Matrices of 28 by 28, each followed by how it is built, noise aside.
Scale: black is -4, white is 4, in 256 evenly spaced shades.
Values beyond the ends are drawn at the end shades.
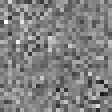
block diagonal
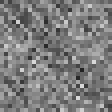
Toeplitz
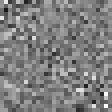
block diagonal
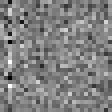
uneven columns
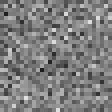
noise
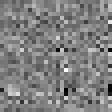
low rank
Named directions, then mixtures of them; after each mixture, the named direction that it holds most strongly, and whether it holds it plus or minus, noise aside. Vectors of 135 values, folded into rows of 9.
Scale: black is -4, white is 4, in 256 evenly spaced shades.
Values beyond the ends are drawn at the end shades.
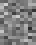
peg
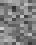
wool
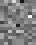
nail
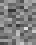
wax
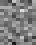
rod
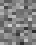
wax, minus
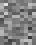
peg, plus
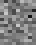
nail, minus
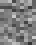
rod, minus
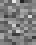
nail, plus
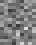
wax, plus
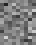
peg, minus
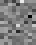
nail, minus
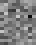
wax, plus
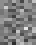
wax, plus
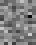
nail, minus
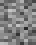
wax, minus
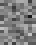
wool, plus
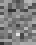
wax, plus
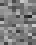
nail, minus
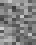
wool, plus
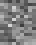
wool, minus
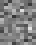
peg, minus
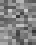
wax, minus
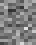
wax, plus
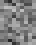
rod, plus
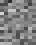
wax, minus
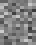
peg, plus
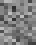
wool, plus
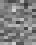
wax, minus
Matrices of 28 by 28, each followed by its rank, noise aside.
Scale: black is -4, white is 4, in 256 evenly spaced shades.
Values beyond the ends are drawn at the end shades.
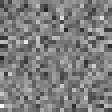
eight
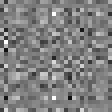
three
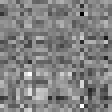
three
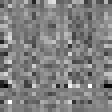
three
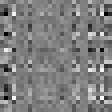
two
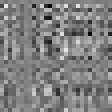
three
